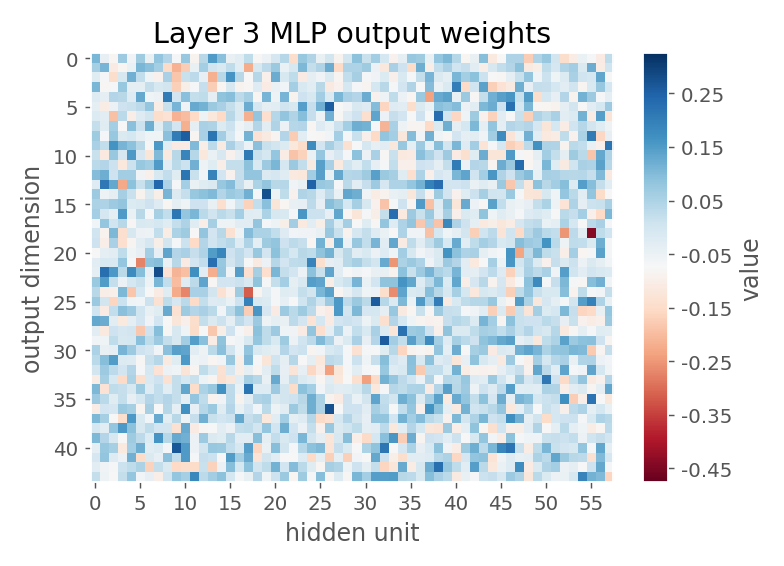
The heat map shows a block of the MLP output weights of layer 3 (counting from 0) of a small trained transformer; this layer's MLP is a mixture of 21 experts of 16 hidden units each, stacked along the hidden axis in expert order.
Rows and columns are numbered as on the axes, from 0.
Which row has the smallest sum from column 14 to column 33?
32
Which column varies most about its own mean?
10
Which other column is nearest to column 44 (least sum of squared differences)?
41
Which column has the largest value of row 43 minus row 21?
33
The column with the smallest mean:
22
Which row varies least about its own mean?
27
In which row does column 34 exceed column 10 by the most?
24
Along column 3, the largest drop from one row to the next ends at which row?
13
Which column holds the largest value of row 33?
50
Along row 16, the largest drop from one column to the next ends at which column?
34
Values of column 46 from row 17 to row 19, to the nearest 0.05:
-0.1 0 0
